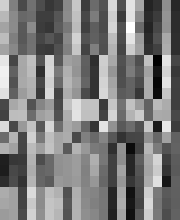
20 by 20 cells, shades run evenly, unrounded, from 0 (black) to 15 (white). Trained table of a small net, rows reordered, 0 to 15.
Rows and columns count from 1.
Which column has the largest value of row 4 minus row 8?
15
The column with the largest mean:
9
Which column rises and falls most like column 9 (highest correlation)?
16
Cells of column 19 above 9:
10
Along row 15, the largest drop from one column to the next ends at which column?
19
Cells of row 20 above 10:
5
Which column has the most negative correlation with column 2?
12
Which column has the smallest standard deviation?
20
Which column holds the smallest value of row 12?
18
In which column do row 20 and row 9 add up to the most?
6
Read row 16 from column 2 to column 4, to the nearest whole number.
4 4 10
